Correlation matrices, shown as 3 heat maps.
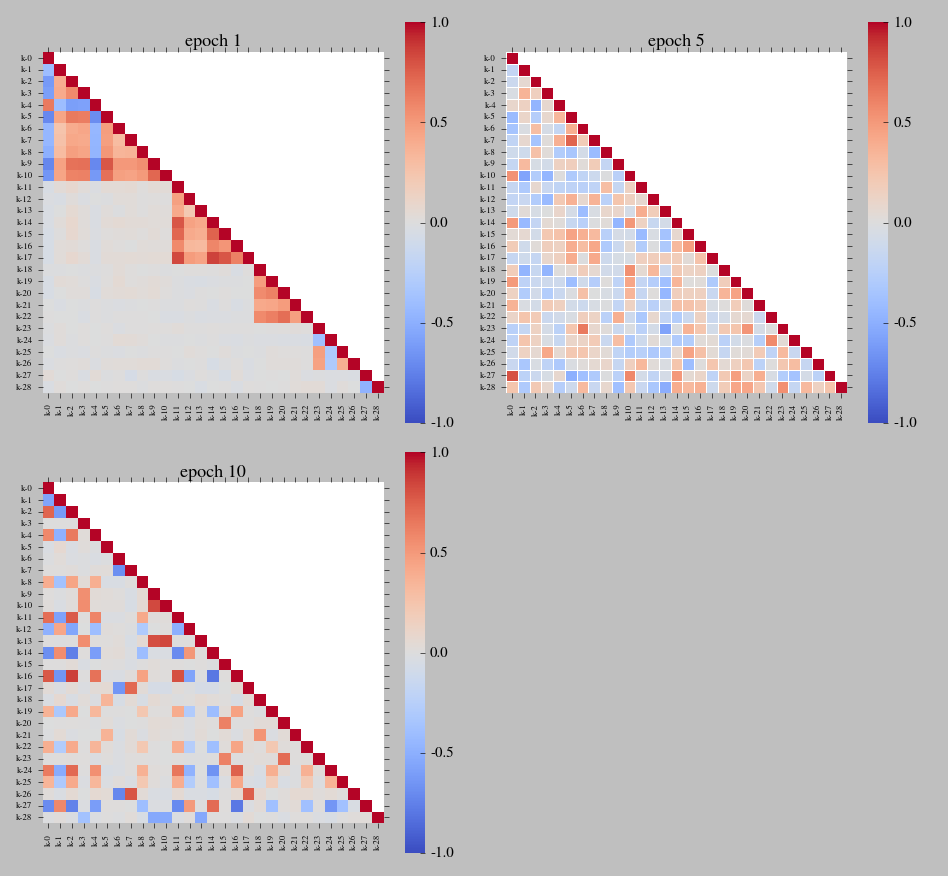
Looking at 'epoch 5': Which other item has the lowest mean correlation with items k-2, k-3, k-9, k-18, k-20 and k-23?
k-13
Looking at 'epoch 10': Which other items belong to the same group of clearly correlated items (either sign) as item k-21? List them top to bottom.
k-5, k-18
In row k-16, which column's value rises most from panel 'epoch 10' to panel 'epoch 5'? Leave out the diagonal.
k-14
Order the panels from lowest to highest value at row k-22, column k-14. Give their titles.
epoch 10, epoch 5, epoch 1
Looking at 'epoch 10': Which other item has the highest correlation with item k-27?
k-14
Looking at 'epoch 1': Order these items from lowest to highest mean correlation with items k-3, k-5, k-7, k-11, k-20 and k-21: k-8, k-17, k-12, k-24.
k-24, k-12, k-17, k-8
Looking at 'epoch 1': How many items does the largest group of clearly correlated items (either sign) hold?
11
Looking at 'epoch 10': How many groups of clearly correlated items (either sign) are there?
5
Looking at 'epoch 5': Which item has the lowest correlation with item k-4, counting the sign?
k-2
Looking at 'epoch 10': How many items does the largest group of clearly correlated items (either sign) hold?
14
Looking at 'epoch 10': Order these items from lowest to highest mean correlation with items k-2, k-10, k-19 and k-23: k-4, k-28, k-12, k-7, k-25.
k-12, k-28, k-7, k-25, k-4
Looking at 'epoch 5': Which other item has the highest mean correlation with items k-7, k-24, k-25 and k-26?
k-5
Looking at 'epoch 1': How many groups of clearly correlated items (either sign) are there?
5
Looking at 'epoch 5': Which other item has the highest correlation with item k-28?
k-23
